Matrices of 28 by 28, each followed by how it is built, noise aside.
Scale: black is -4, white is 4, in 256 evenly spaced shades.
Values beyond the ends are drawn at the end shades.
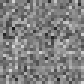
repeating columns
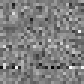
uneven rows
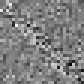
banded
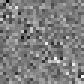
block diagonal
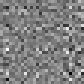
low rank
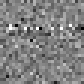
uneven rows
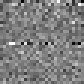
uneven rows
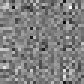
low rank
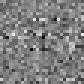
uneven rows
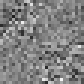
block diagonal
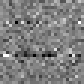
uneven rows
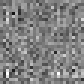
low rank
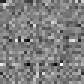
uneven rows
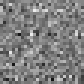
uneven rows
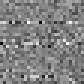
uneven rows
